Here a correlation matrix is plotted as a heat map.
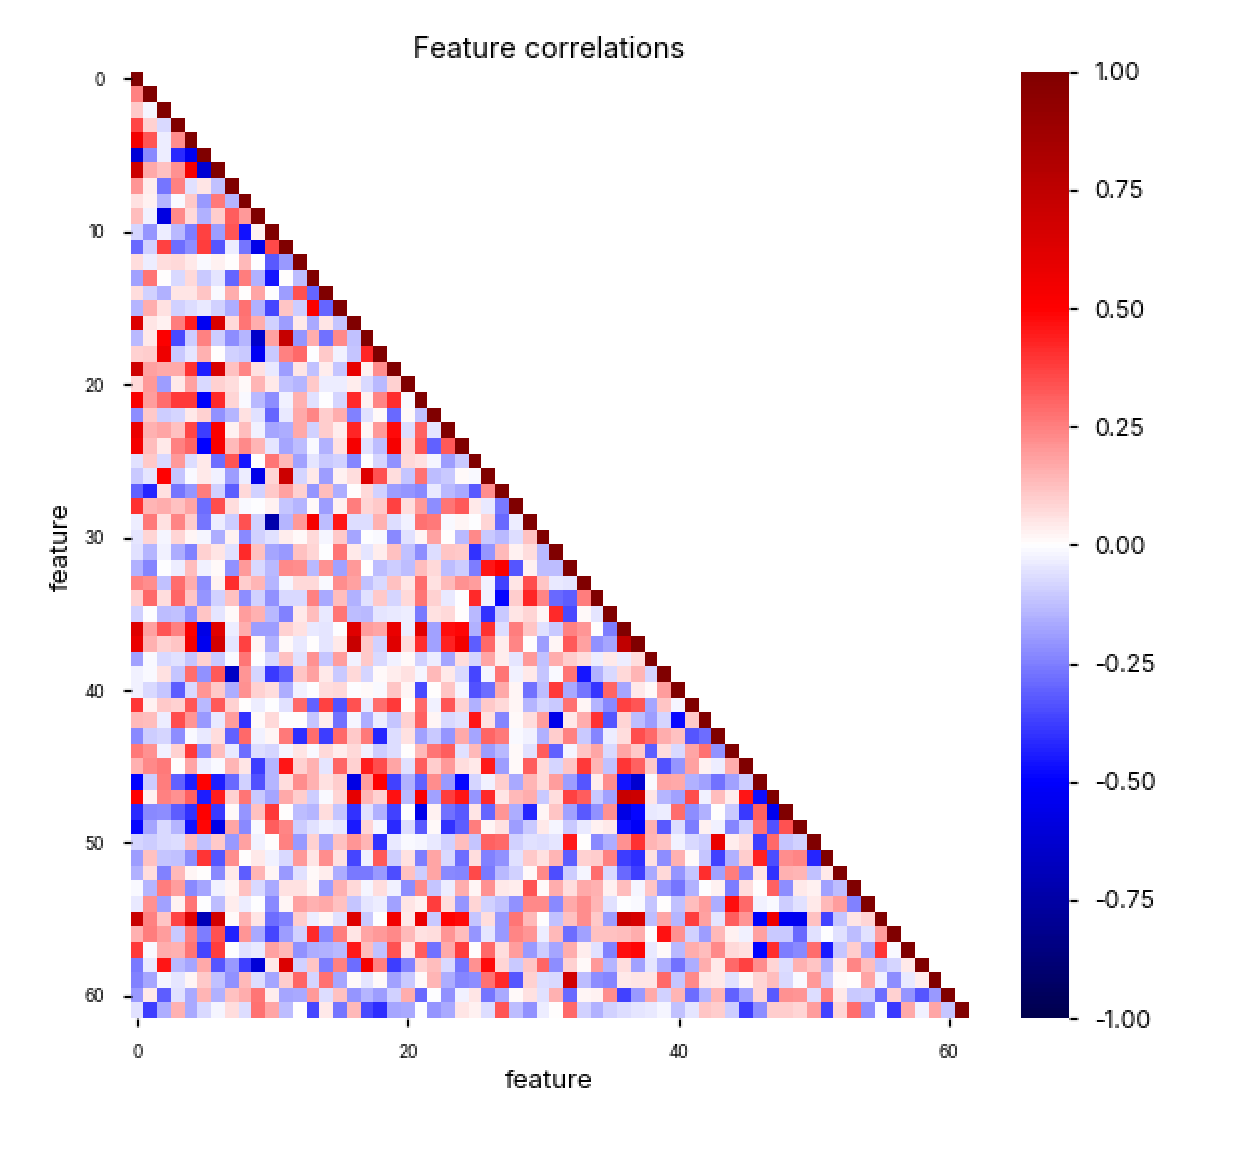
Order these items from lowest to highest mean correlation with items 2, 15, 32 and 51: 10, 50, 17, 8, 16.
10, 16, 50, 8, 17
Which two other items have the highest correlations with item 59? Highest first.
32, 27
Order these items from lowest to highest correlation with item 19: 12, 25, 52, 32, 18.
52, 25, 32, 12, 18
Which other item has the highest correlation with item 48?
5
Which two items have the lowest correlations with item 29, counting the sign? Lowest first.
10, 48
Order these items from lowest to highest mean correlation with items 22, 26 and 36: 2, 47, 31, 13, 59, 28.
31, 28, 13, 59, 2, 47
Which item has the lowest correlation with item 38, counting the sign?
44
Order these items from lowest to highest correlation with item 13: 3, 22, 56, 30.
3, 30, 22, 56
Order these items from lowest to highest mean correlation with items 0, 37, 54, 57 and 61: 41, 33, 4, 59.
59, 33, 41, 4
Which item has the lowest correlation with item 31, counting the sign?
42
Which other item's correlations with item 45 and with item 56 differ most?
39
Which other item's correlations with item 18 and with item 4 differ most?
46
